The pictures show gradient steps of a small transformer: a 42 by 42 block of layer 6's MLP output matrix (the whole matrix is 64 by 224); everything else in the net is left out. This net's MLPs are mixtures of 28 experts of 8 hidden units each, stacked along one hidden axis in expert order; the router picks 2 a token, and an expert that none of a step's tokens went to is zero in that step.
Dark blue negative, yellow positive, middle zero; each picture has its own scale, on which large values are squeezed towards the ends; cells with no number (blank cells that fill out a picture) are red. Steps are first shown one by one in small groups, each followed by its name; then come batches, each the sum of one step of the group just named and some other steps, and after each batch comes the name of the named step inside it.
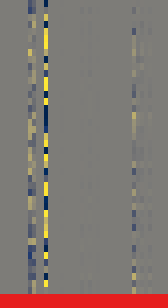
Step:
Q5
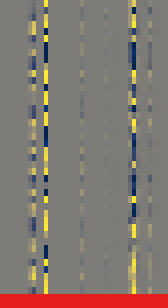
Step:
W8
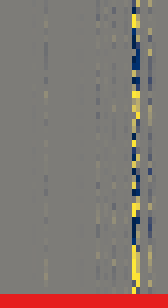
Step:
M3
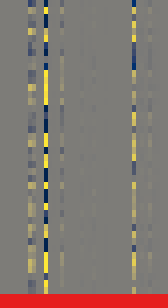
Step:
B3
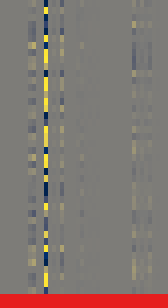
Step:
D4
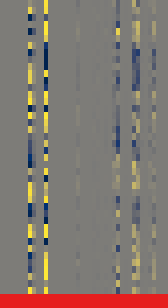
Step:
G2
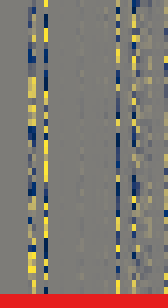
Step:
W8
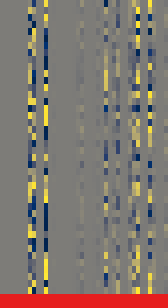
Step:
G2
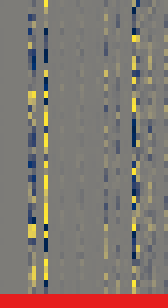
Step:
G2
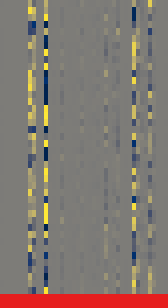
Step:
G2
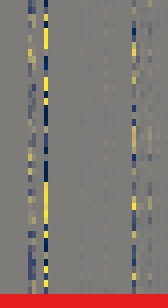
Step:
Q5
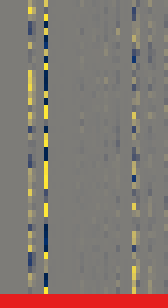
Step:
G2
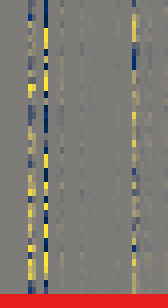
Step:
B3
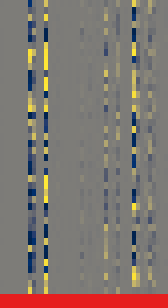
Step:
M3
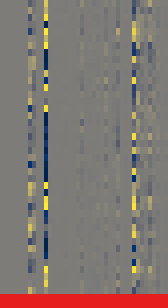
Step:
G2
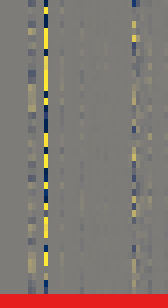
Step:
B3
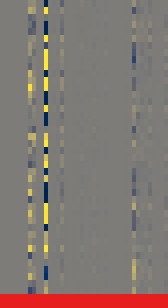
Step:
D4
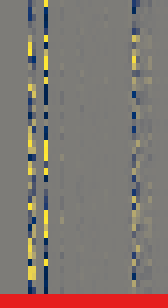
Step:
W8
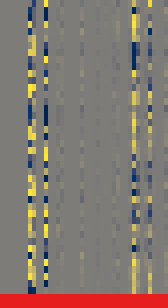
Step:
W8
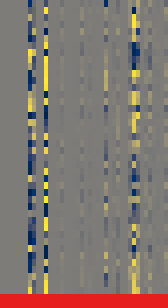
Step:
W8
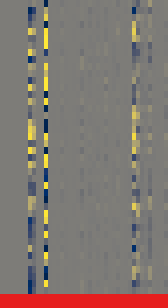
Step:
Q5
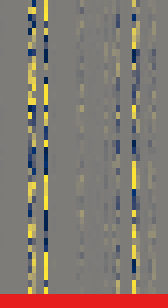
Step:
G2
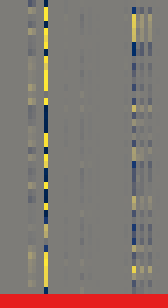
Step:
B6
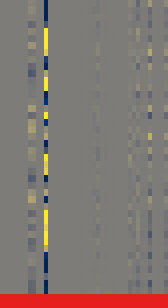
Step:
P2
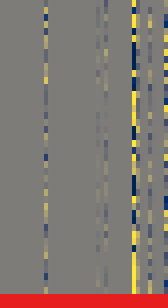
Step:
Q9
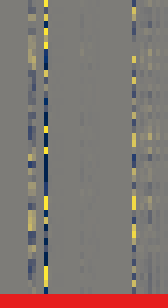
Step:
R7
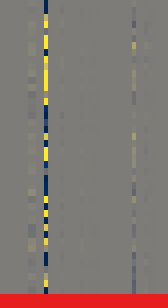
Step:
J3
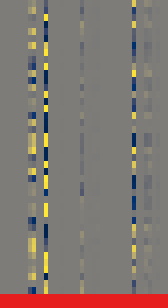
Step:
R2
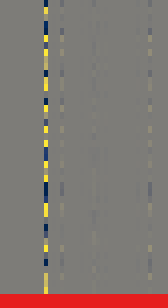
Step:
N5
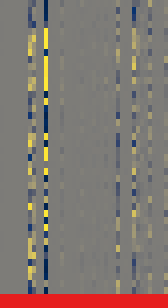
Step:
J3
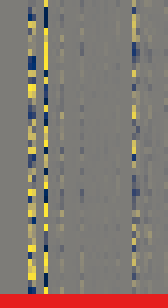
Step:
R2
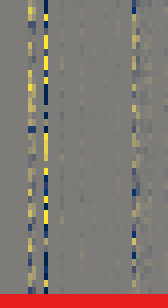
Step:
J3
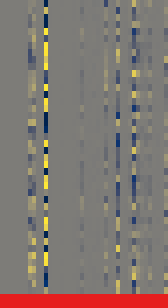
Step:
R2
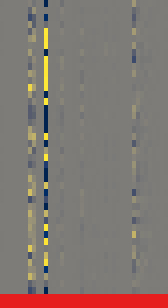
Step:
J3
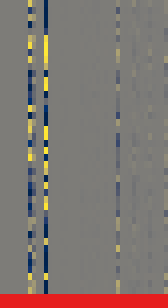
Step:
P2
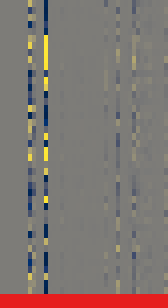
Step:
J3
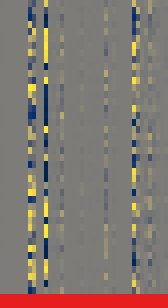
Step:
R7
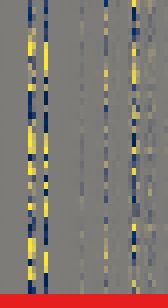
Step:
R2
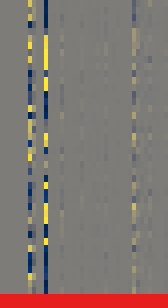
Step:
P2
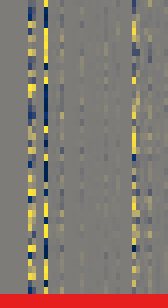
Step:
R7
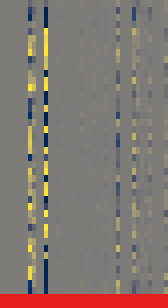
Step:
P2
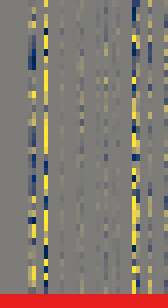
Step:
Q9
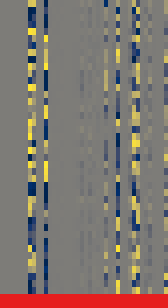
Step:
Q9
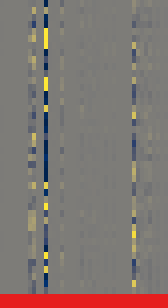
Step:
R7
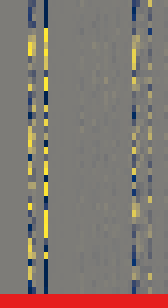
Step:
P2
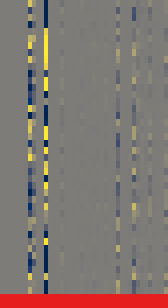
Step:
P2
